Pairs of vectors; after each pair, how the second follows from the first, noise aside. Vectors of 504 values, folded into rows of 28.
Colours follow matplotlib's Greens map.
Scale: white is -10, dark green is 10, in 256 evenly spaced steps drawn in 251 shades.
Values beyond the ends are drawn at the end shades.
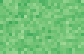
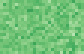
wrapped around, negated.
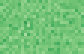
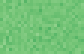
wrapped around, shrunk.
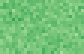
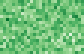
reversed, negated, scaled up.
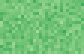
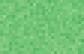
wrapped around, shrunk.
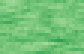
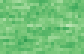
wrapped around, negated.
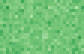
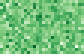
reversed, negated, scaled up.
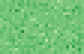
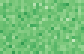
wrapped around, negated.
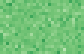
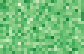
reversed, scaled up.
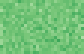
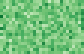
reversed, negated, scaled up.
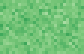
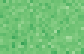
wrapped around, negated, partly zeroed.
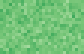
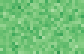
wrapped around, negated.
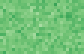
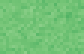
shrunk.
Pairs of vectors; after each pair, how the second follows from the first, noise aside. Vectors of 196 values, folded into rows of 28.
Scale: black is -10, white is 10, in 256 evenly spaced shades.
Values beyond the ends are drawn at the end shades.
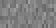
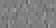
partly zeroed.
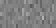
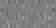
wrapped around, shrunk.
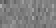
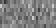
scaled up.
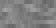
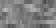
scaled up.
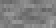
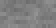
wrapped around, shrunk.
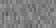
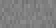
wrapped around, shrunk.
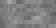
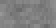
reversed, negated, shrunk.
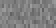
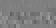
partly zeroed.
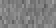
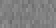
reversed, shrunk.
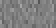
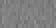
reversed, shrunk.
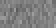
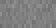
wrapped around, shrunk.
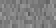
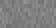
reversed, shrunk.
